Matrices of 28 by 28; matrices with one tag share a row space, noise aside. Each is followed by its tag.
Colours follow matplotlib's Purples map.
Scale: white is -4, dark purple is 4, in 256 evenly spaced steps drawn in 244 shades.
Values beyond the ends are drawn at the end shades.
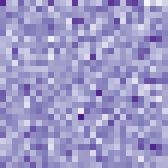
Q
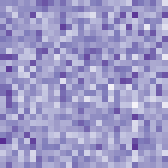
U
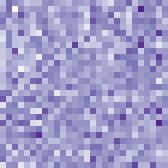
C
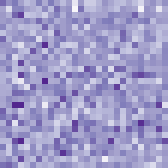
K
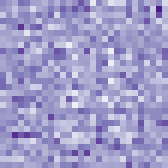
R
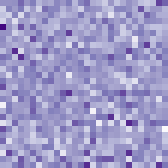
C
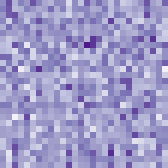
U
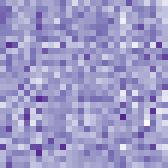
U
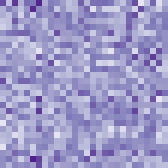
C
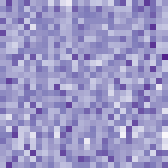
U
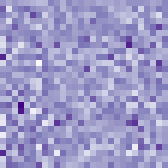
C
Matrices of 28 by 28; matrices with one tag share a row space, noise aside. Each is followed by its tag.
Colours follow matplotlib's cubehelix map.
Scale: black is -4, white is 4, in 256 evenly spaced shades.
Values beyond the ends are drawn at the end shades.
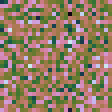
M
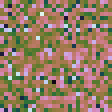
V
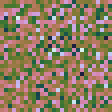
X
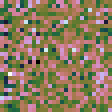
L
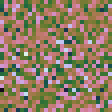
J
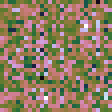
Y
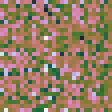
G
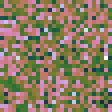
X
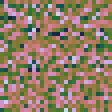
L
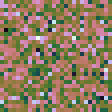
X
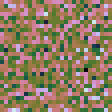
Y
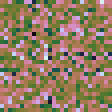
G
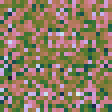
V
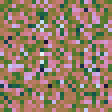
Y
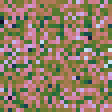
V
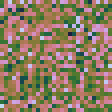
M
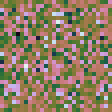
J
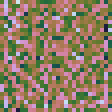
J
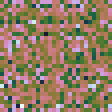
V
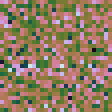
M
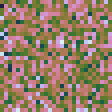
V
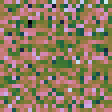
M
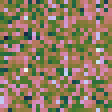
L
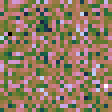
Y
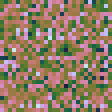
X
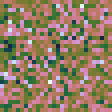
L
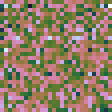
V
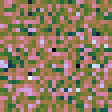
M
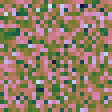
X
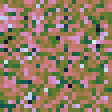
L
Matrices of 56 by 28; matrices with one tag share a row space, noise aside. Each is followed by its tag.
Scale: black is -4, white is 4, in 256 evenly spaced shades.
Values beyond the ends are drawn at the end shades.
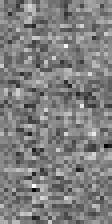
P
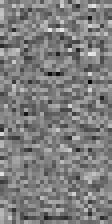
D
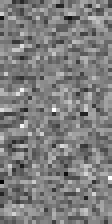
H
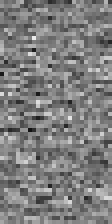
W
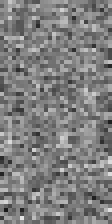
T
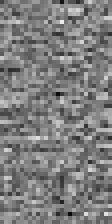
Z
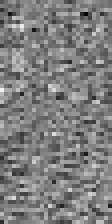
H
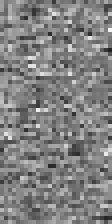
W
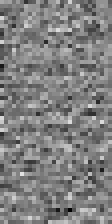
D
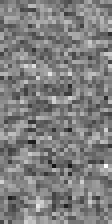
W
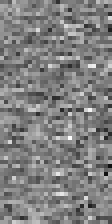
Z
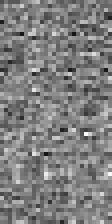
T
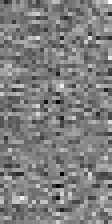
Z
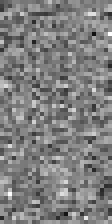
T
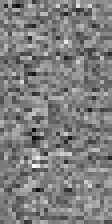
P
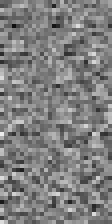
H
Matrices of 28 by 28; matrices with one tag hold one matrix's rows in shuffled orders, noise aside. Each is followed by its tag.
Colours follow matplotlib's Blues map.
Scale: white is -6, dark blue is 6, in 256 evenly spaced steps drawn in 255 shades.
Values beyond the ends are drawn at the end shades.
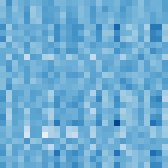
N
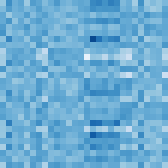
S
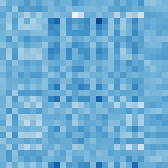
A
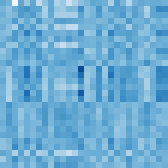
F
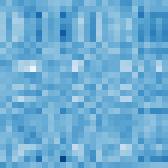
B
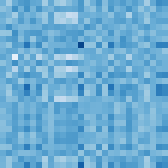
F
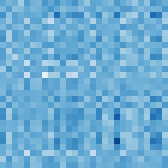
N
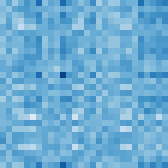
B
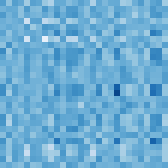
N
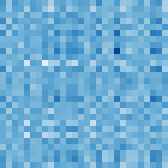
N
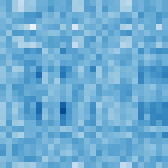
B
